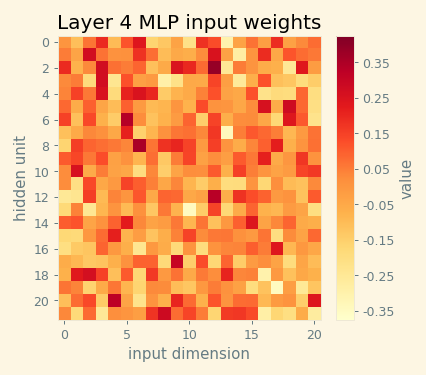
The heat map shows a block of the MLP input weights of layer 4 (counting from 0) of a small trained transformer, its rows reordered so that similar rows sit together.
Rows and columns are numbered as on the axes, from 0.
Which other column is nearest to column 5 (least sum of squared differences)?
15
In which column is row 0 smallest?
13
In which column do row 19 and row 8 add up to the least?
19
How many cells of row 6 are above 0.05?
7
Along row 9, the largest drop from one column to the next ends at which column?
17
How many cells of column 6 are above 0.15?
4
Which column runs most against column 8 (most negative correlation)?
3
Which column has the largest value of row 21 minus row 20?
8
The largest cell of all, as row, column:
2, 12
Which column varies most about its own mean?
6
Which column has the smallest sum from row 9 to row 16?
0
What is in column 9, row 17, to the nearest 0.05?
0.3
